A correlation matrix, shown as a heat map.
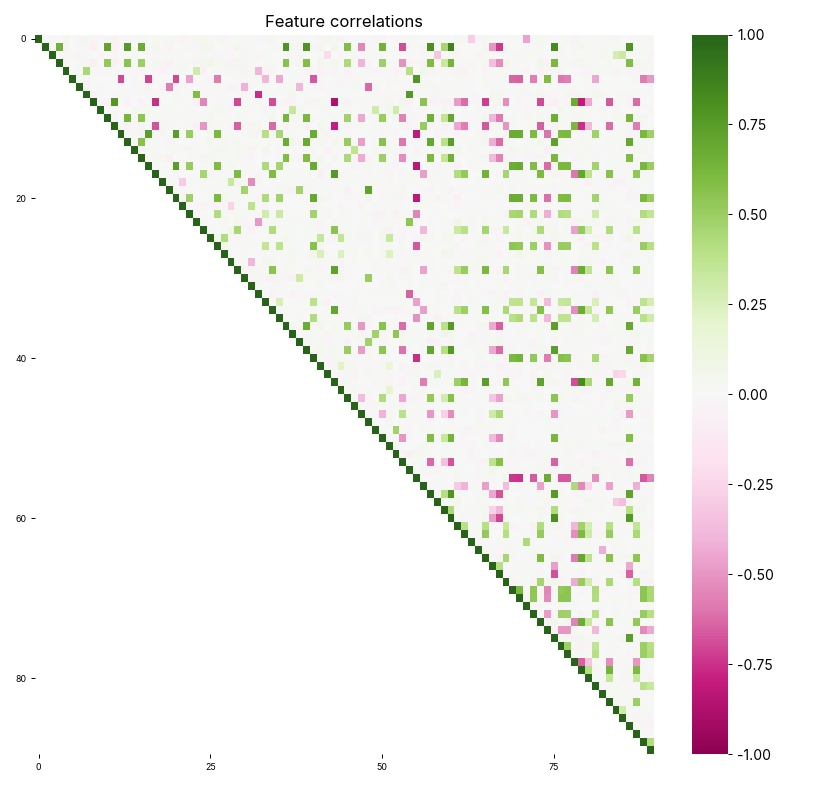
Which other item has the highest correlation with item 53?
67
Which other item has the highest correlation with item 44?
25
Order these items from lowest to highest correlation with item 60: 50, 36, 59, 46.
46, 59, 50, 36
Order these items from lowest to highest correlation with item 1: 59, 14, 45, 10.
14, 59, 45, 10
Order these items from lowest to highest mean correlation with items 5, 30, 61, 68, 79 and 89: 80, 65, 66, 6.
6, 66, 80, 65
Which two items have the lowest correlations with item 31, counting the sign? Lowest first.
18, 28
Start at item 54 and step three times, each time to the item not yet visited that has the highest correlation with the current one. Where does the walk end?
4
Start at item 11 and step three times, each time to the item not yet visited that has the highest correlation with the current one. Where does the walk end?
56
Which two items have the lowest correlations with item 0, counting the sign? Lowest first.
71, 63
